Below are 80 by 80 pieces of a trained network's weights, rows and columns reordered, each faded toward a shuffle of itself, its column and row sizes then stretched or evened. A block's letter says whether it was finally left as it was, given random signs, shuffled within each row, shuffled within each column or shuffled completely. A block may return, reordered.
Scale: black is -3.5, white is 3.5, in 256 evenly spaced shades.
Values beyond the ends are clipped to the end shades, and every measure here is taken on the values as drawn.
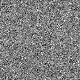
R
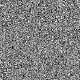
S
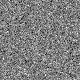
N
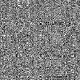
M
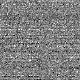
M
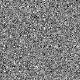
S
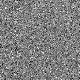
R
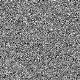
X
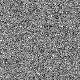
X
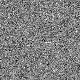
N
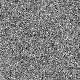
N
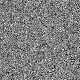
N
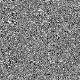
S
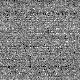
M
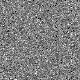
R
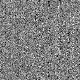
R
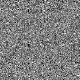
S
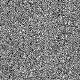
R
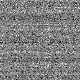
M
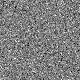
N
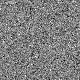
N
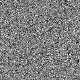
X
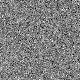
N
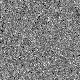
N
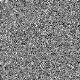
S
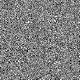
S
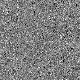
R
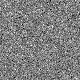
N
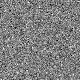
N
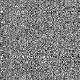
M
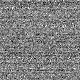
X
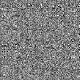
M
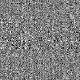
M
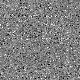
X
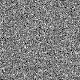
R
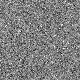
N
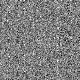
R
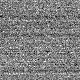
X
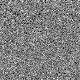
X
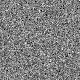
N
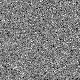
N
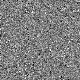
R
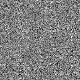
S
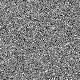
N
